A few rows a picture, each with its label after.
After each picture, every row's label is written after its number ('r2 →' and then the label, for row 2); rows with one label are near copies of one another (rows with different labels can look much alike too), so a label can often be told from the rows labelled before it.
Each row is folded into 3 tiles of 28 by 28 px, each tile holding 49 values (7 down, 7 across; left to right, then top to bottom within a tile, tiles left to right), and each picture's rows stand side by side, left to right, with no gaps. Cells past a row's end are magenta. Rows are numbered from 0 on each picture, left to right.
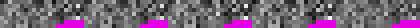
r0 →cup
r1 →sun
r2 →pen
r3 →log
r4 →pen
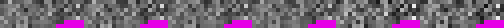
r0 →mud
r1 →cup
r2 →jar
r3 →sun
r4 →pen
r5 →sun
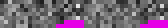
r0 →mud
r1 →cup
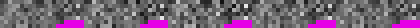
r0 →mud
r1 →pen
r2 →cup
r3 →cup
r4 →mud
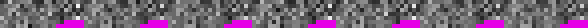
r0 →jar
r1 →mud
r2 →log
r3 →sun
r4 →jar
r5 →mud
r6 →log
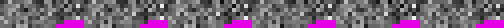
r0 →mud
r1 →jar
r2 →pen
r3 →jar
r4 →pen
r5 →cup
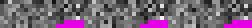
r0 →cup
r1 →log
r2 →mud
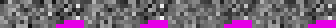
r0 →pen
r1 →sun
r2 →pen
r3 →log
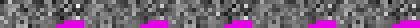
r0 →mud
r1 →mud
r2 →pen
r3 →sun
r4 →pen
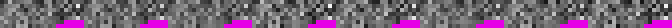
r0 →mud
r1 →log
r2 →sun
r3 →sun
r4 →jar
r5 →mud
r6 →pen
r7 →jar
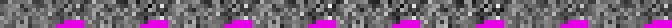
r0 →sun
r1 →cup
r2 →mud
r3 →sun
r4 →cup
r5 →mud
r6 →cup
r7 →sun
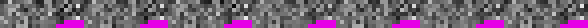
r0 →mud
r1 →log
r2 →cup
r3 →jar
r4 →log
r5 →cup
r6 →sun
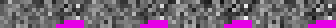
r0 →cup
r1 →sun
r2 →cup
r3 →log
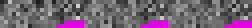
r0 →jar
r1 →log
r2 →mud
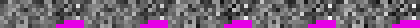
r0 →pen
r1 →pen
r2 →log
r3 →jar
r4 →pen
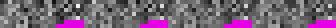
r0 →mud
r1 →cup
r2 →mud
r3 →log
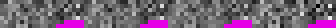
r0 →sun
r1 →mud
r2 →pen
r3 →pen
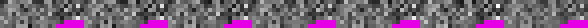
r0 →log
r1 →jar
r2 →jar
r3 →log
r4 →cup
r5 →mud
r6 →mud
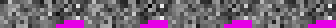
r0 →pen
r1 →mud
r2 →log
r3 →sun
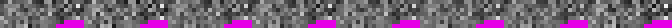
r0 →mud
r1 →pen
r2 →cup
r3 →mud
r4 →pen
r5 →log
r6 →cup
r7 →mud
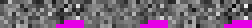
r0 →cup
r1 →pen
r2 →sun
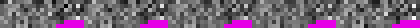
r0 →cup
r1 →mud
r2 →cup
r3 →log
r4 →jar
